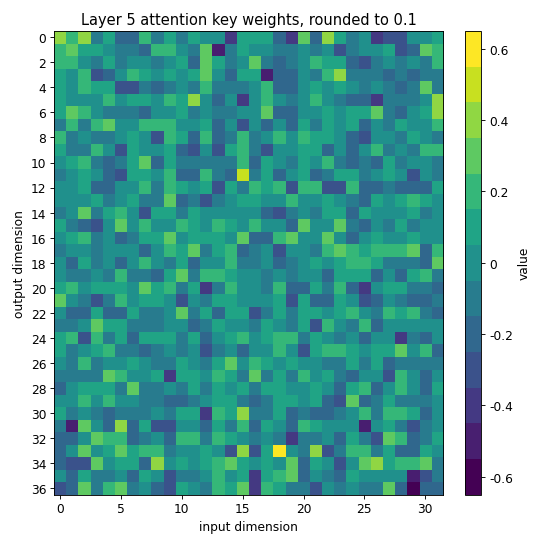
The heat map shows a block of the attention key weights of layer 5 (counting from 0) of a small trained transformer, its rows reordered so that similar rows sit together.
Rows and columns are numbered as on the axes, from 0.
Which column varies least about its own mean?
6
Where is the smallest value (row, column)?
36, 29
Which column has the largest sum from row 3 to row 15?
9
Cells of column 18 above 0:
15
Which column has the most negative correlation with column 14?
2
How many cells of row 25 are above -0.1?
21
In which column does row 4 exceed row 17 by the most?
30
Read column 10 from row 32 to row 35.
0.2 0 0.1 -0.1
